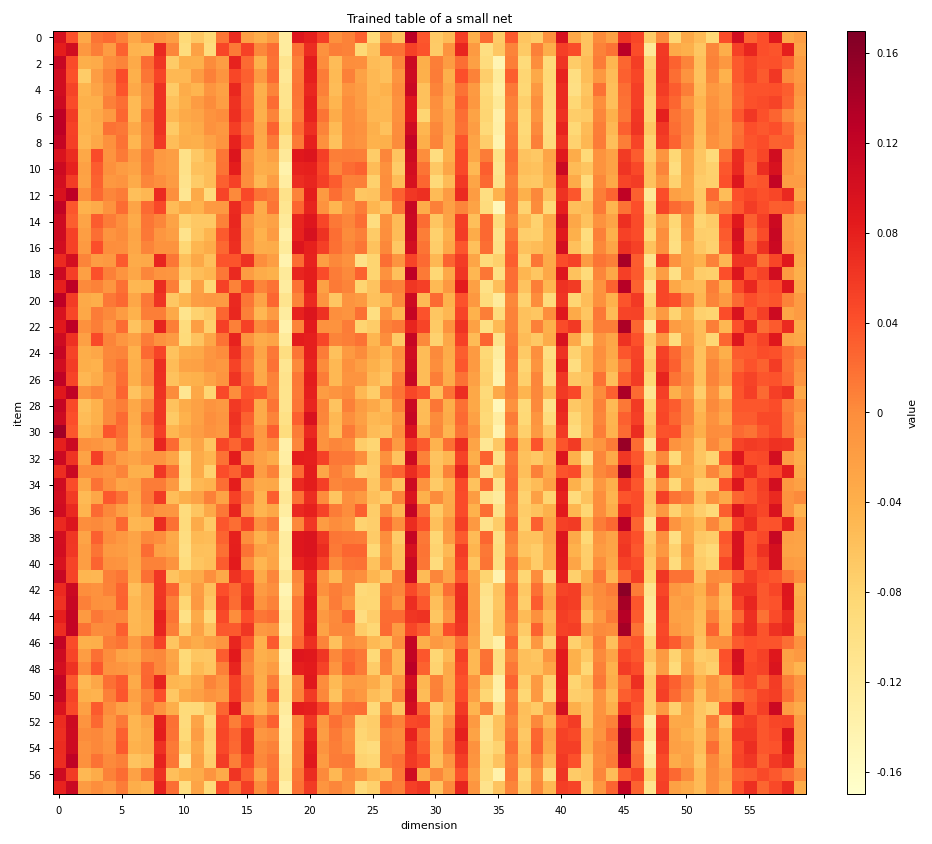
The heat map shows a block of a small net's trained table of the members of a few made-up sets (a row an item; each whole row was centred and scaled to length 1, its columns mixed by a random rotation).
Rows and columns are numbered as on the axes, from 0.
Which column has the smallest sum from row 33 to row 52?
18
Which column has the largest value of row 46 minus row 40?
49
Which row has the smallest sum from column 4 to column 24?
37
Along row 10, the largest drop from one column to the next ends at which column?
41
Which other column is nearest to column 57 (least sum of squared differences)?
54
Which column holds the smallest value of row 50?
35
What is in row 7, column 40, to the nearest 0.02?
0.08
